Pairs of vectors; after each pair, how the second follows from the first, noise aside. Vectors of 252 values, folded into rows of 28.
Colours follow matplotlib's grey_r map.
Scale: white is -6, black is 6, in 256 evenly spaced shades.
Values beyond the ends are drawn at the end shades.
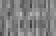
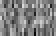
wrapped around, scaled up.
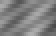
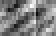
wrapped around, negated, scaled up.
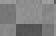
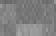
negated, shrunk.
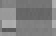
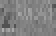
negated, partly zeroed.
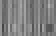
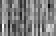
negated, scaled up.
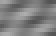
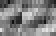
wrapped around, scaled up.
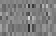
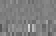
negated, partly zeroed.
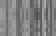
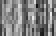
wrapped around, scaled up.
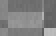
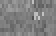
wrapped around, partly zeroed.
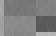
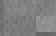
negated, shrunk.
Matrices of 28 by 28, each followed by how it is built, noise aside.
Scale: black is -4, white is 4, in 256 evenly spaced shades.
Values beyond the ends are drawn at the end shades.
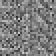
repeating rows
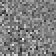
lower triangular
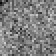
smooth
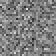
repeating rows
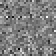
uneven rows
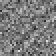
Hankel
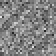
Hankel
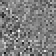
lower triangular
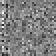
uneven columns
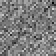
Hankel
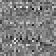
low rank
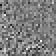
lower triangular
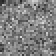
smooth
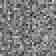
repeating rows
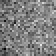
smooth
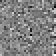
uneven columns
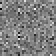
uneven columns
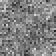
smooth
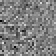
lower triangular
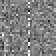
uneven columns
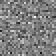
uneven rows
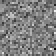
repeating rows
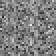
repeating rows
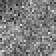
smooth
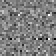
uneven rows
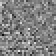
lower triangular
